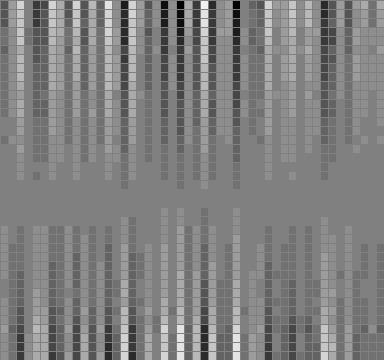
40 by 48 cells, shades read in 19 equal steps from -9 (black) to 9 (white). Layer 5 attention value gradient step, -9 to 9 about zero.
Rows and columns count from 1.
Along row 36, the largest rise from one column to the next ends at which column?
27
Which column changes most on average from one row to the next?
42
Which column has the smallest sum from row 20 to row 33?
26
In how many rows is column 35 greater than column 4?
7
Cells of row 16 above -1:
31
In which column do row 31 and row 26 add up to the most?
23
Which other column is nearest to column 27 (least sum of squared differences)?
41
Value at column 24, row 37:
-2
